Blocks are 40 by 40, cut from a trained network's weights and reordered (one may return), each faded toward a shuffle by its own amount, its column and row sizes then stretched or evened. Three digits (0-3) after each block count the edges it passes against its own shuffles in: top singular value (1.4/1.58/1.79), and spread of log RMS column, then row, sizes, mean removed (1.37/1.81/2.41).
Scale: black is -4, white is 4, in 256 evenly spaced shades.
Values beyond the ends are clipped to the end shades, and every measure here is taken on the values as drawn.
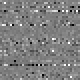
0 0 3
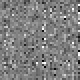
0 3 0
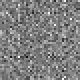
0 1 1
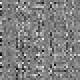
3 3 1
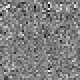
0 2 1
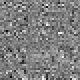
2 2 2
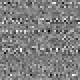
0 0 3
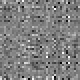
1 2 3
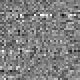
2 0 2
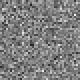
0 0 0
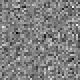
1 1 0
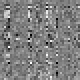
3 3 1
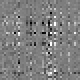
3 3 2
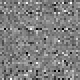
3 2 2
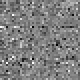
2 1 2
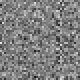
2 2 0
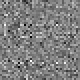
1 2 1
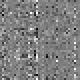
1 3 2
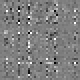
2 3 2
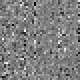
0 2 0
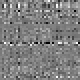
3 2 3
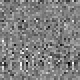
2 1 2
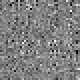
1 1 2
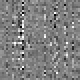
2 3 0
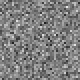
0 0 0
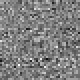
1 0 2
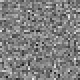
0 1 0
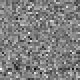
1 0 1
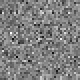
1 0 1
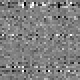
2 0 3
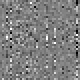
1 3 0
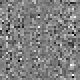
0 3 1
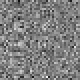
2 1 1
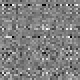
3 1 3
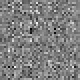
2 2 1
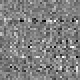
2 1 2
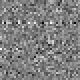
2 0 2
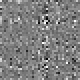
1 3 1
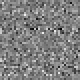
0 0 2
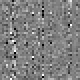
0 3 0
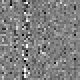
0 3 0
